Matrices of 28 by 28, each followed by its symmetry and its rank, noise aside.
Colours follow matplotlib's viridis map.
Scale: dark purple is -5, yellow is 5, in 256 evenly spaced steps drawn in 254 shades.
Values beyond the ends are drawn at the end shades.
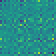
symmetric, rank two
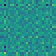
symmetric, rank two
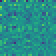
no symmetry, rank four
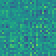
antisymmetric, rank four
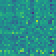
antisymmetric, rank four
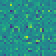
no symmetry, rank four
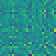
antisymmetric, rank four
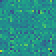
symmetric, rank four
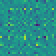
antisymmetric, rank four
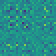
symmetric, rank four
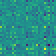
antisymmetric, rank two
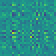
no symmetry, rank two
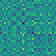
symmetric, rank two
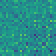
symmetric, rank three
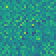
symmetric, rank four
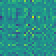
no symmetry, rank three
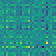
antisymmetric, rank two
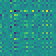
no symmetry, rank two
